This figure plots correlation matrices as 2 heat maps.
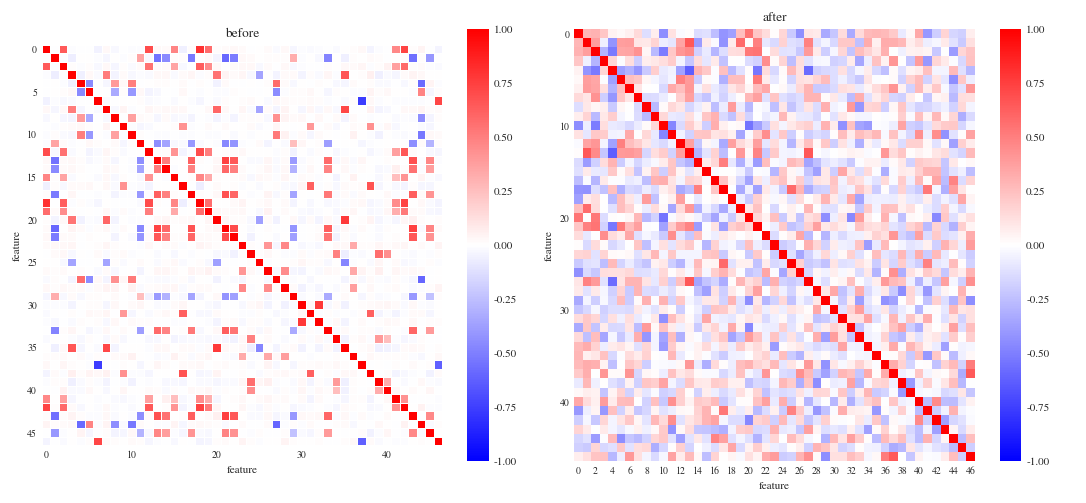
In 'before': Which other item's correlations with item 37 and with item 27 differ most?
6
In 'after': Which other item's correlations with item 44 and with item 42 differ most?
40
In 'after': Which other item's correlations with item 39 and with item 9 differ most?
38
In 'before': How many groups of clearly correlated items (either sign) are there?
9
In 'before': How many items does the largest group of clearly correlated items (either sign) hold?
11
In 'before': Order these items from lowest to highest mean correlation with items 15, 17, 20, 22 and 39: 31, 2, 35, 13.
31, 2, 35, 13
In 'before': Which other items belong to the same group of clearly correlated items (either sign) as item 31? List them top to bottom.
9, 16, 38
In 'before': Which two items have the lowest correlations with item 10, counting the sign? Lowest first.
44, 5
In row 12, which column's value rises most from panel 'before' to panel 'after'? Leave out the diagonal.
5
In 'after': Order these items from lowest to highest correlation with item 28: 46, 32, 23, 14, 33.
14, 32, 46, 23, 33
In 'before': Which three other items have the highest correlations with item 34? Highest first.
24, 39, 40
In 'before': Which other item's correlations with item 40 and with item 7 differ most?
35
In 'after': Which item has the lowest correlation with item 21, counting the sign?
4
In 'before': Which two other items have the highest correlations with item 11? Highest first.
1, 29
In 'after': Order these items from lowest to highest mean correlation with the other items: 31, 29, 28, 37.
29, 28, 31, 37
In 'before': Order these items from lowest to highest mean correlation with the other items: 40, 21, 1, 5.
1, 5, 40, 21
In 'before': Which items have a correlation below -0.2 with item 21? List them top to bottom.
1, 11, 29
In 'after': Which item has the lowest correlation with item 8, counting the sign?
33
